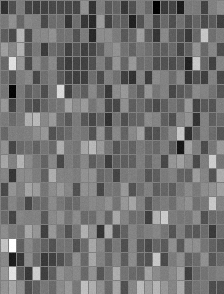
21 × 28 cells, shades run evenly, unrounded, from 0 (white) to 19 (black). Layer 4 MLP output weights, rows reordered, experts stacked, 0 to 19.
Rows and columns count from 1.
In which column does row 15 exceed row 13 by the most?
4
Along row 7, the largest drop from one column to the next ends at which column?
3
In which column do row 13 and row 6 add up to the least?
7
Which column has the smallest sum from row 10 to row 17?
11
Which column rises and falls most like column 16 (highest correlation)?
8
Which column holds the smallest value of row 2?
13
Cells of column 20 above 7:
18
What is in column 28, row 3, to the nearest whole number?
10
